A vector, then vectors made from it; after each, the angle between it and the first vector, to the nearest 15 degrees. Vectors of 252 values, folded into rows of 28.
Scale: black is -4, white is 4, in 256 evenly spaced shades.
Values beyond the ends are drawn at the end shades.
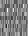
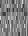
135 degrees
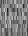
135 degrees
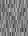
75 degrees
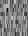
150 degrees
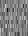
150 degrees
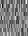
105 degrees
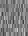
90 degrees
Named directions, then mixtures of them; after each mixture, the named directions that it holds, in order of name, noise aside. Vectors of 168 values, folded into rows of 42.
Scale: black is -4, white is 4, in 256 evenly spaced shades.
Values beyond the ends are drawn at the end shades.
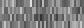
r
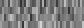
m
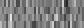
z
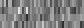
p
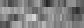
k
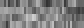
k, z.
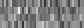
m, p.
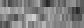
k.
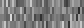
r, z.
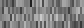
r.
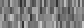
m.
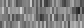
k, r.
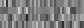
p, z.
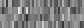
p.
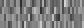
m, z.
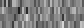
p.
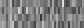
p, z.
